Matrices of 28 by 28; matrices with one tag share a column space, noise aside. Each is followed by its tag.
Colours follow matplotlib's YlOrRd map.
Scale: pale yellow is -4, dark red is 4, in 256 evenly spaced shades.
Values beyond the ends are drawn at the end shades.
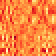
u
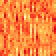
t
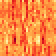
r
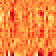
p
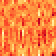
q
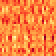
u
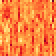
r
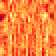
t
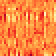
p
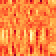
q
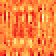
p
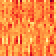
r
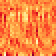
p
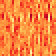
t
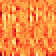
p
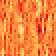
t
